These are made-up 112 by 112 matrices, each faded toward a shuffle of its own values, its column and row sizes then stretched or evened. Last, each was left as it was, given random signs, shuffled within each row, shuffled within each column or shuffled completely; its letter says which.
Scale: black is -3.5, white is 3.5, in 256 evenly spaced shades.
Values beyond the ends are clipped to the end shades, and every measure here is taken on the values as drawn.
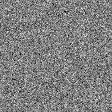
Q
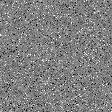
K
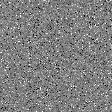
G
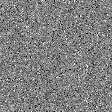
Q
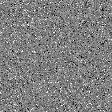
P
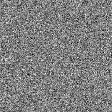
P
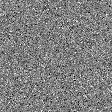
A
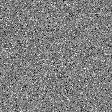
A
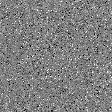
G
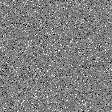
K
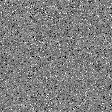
Q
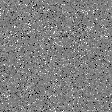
Q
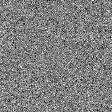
Q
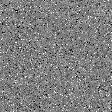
Q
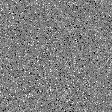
G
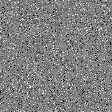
Q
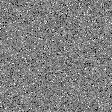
K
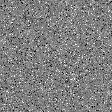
G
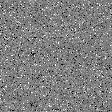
Q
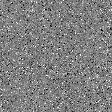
Q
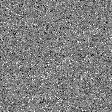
K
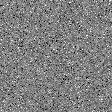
A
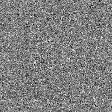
P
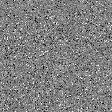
P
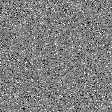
K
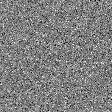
A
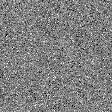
G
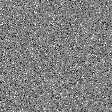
Q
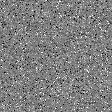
G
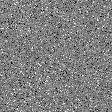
A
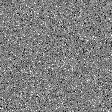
A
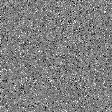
P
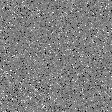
A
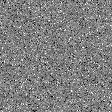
K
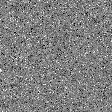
A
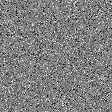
A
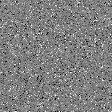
P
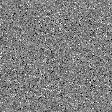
Q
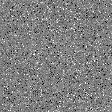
Q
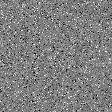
G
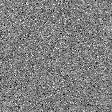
A
